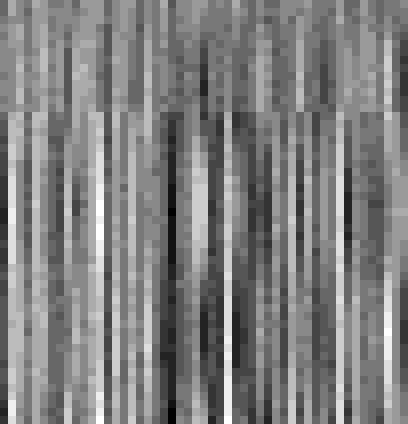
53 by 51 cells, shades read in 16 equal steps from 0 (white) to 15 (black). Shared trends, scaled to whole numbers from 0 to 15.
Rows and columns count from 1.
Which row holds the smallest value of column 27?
10
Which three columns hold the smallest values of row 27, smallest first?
13, 2, 43
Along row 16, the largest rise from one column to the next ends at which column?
30
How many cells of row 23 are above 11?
3
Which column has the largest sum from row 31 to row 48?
22
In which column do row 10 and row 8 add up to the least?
49
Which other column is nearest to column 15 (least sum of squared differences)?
19
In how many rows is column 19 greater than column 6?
13
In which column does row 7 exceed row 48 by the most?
29
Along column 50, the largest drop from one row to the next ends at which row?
15
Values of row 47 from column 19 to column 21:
3 8 11
